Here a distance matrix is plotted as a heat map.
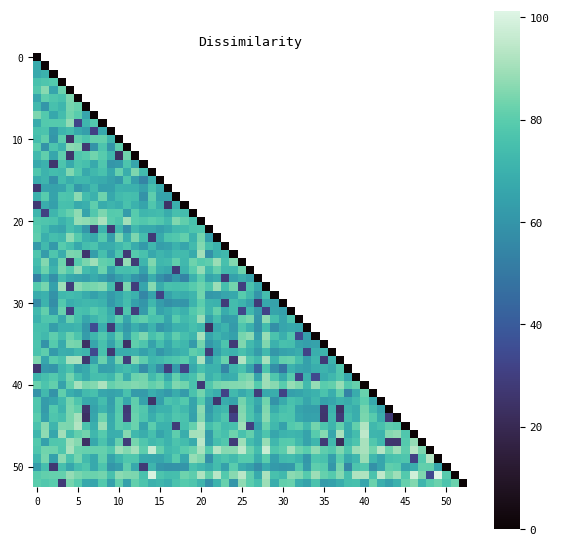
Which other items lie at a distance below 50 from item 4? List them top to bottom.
10, 12, 25, 28, 31
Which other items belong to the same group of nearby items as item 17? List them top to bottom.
26, 45
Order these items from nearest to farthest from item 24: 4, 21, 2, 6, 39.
6, 21, 39, 2, 4
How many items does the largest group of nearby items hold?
8
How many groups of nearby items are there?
16
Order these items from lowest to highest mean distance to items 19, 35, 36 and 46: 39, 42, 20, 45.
42, 39, 45, 20
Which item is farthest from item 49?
51
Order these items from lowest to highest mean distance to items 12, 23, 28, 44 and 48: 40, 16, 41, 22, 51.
41, 16, 51, 22, 40
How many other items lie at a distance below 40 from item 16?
3
